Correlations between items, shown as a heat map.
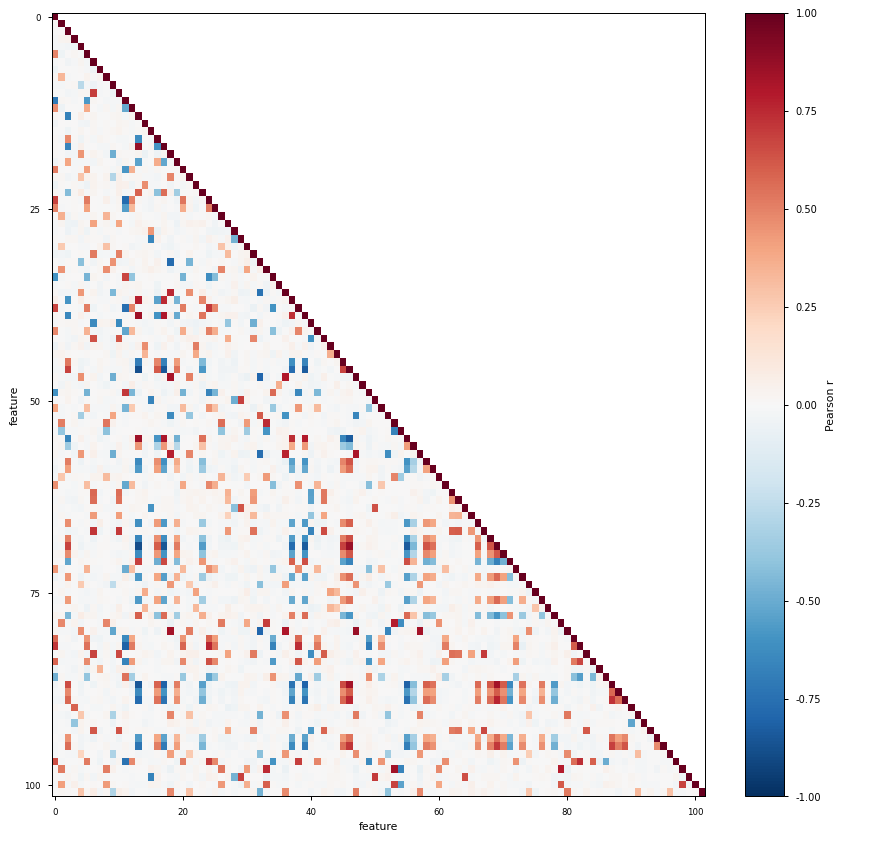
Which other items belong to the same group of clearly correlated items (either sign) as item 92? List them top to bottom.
3, 90
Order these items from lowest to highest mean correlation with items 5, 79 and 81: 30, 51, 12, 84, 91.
91, 30, 51, 12, 84
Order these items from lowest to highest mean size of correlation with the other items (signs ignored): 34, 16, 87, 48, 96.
48, 96, 34, 16, 87
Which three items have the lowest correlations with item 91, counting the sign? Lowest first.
32, 52, 9
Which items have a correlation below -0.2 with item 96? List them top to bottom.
9, 32, 52
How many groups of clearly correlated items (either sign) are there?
10
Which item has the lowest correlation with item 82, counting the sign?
11
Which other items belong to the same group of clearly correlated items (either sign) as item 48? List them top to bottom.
35
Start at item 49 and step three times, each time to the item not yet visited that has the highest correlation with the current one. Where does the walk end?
86
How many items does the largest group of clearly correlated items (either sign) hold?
27
